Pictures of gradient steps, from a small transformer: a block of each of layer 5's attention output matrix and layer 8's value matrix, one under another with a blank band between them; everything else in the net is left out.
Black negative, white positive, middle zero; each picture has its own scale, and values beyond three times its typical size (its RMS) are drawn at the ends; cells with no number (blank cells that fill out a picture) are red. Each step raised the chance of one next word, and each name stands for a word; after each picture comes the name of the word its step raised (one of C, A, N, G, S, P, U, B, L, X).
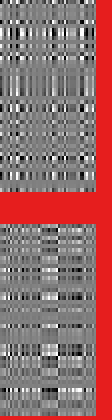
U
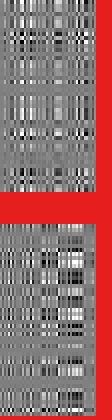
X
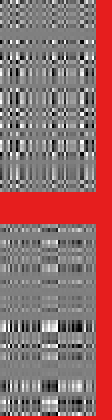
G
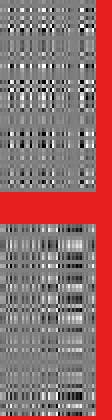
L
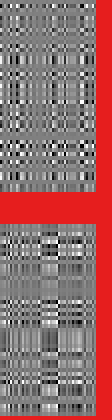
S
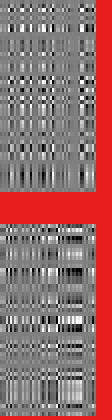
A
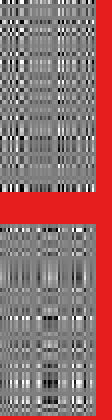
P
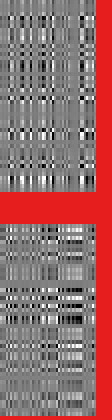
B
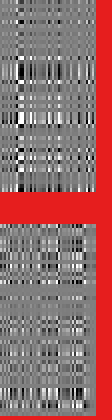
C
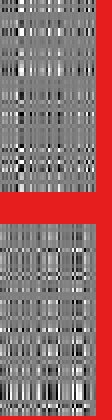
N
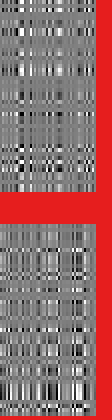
N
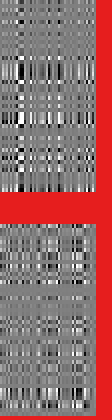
C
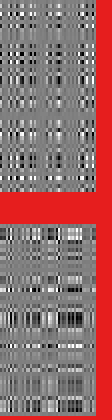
B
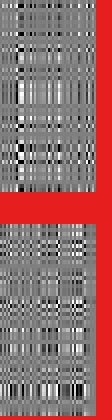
S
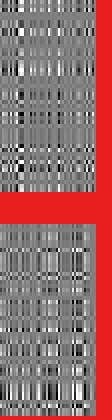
N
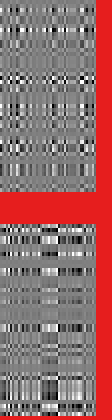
A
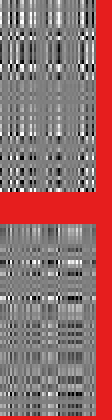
X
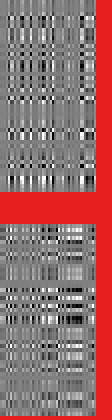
B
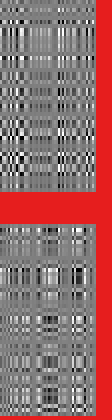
U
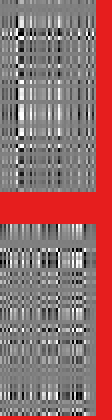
X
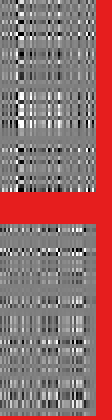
P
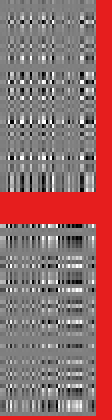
C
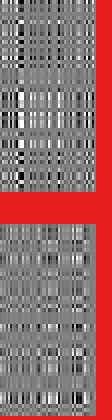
G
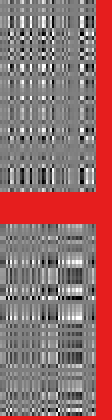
X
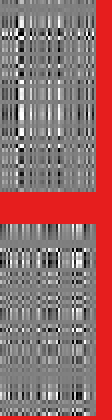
X
